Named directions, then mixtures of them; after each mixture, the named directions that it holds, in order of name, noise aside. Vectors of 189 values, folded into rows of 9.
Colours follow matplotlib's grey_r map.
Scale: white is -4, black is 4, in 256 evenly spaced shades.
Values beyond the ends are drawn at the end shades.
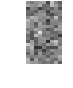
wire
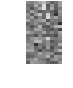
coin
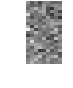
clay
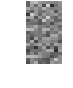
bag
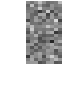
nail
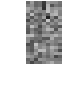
clay, coin, wire.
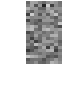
bag, coin.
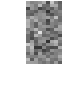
wire.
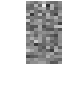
bag, coin.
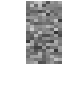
bag, nail, wire.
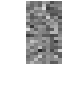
clay, coin.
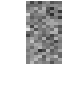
clay.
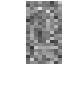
nail, wire.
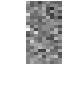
clay.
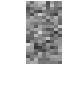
coin, nail, wire.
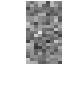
nail, wire.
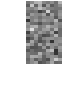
bag, nail.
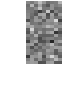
nail.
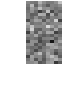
nail.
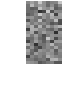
clay, coin, nail.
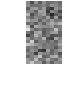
clay, wire.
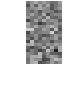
bag, clay, nail.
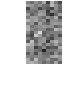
clay, wire.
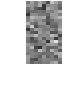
clay, coin, wire.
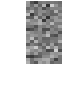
bag.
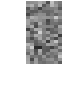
clay, wire.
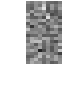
clay, coin.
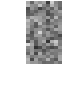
wire.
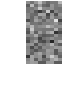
nail.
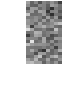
clay, wire.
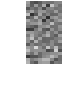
bag.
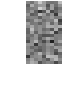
coin, nail.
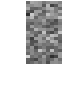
bag, clay, nail.
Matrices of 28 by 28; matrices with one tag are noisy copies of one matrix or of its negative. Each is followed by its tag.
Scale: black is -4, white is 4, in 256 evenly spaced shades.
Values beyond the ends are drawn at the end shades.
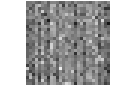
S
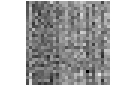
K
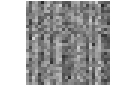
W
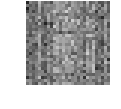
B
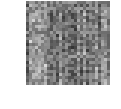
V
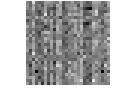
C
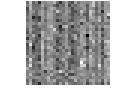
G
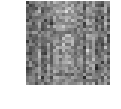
B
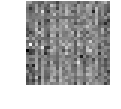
S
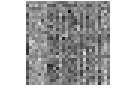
V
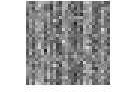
C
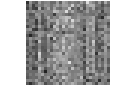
B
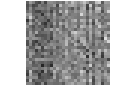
K
